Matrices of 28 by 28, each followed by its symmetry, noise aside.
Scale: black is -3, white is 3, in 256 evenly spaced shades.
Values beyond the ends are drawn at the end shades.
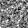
symmetric across the other diagonal.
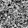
no symmetry.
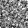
symmetric across the other diagonal.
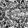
mirrored top to bottom.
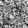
symmetric across the other diagonal.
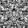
mirrored left to right.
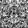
mirrored left to right.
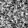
mirrored top to bottom.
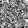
symmetric across the other diagonal.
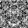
mirrored left to right.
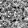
mirrored top to bottom.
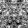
mirrored left to right.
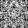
mirrored left to right.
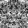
mirrored left to right.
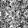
mirrored top to bottom.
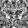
mirrored left to right.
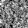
no symmetry.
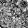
symmetric across the other diagonal.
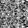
mirrored top to bottom.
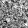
symmetric across the other diagonal.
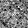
symmetric across the other diagonal.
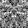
mirrored left to right.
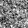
no symmetry.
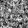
no symmetry.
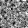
no symmetry.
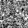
no symmetry.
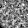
symmetric across the other diagonal.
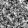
symmetric across the other diagonal.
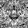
mirrored left to right.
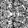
mirrored top to bottom.
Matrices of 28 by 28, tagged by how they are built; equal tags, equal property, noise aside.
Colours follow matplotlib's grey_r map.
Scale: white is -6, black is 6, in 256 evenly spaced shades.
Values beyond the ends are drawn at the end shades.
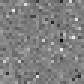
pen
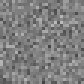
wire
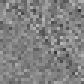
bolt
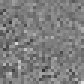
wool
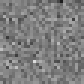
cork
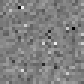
pen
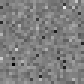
pen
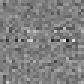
cork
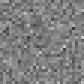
wire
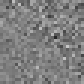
bolt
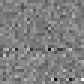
cork
